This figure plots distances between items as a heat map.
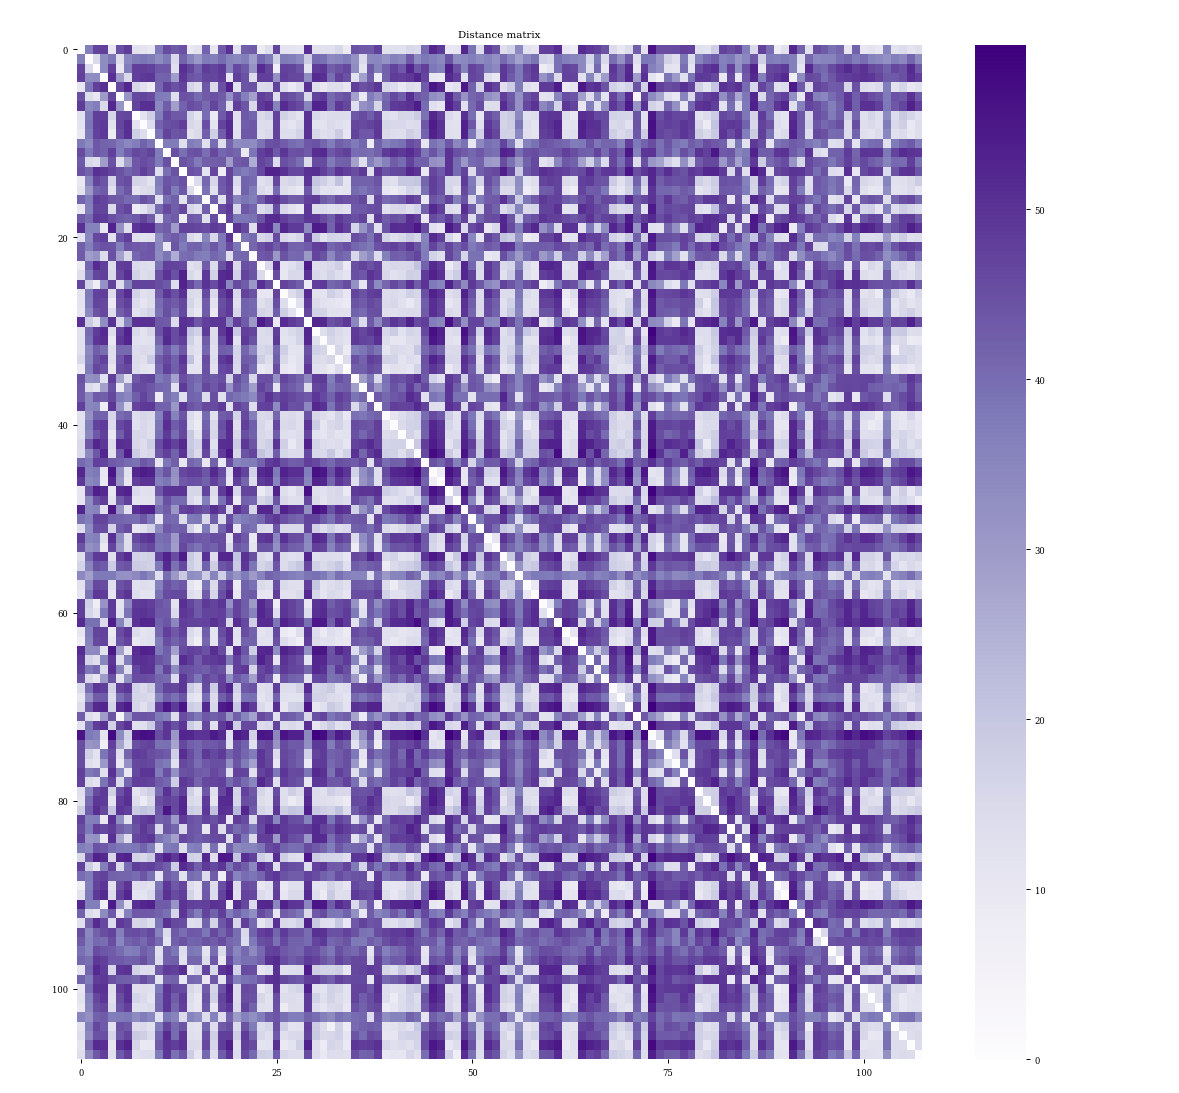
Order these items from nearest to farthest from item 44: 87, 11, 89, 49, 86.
11, 89, 49, 87, 86
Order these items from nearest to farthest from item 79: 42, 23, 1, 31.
31, 23, 42, 1
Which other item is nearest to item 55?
39
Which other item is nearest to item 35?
53
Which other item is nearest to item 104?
32
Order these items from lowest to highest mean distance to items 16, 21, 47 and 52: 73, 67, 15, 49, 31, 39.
15, 39, 31, 49, 67, 73
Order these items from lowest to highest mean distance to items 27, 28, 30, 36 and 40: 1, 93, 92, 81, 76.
93, 81, 1, 92, 76
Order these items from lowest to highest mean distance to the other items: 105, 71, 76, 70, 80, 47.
105, 80, 47, 70, 71, 76
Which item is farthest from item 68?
73
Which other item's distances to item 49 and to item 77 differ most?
66
